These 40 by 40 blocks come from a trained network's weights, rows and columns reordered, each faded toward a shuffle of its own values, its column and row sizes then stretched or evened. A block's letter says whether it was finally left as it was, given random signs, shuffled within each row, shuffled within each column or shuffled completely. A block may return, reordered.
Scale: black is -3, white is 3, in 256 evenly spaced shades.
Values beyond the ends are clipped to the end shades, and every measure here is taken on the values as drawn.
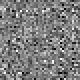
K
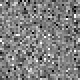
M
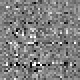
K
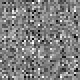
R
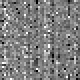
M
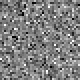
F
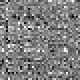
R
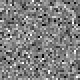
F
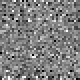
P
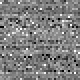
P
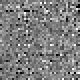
K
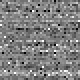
P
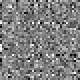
R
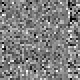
M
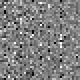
M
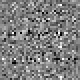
K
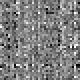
R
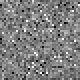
F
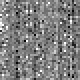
M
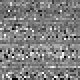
P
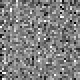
M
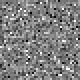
F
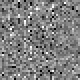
M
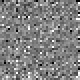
K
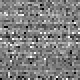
P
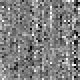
M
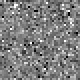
F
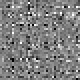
K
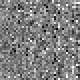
M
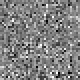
K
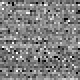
P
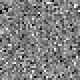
F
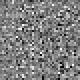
M
